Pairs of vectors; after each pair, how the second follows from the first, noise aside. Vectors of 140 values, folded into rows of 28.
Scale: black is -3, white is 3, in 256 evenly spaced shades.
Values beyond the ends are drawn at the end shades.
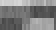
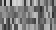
sign-scrambled.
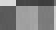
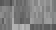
wrapped around, shrunk.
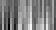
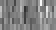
reversed, negated, partly zeroed.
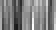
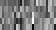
sign-scrambled.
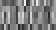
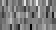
reversed, negated, partly zeroed.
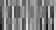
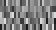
sign-scrambled.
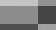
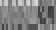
partly zeroed.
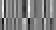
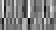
copied.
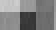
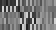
sign-scrambled.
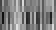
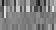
reversed, negated, partly zeroed.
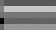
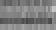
reversed, negated, shrunk.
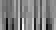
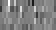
reversed, negated, partly zeroed.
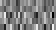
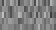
reversed, negated, shrunk.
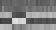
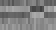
reversed, negated, shrunk.
